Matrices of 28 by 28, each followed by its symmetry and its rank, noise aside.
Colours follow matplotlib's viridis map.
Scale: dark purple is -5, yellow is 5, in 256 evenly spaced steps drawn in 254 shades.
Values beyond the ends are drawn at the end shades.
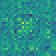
symmetric, rank three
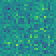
symmetric, rank three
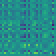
no symmetry, rank two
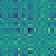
symmetric, rank two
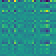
no symmetry, rank one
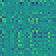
no symmetry, rank three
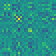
symmetric, rank three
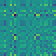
symmetric, rank two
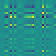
no symmetry, rank one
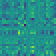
no symmetry, rank three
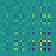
symmetric, rank one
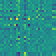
no symmetry, rank three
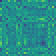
symmetric, rank two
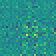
no symmetry, rank three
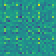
no symmetry, rank two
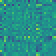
symmetric, rank three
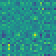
no symmetry, rank three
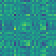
symmetric, rank two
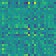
no symmetry, rank two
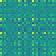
symmetric, rank one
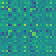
symmetric, rank two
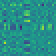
antisymmetric, rank two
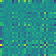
no symmetry, rank two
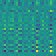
no symmetry, rank one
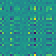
no symmetry, rank one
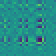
symmetric, rank one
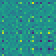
symmetric, rank one
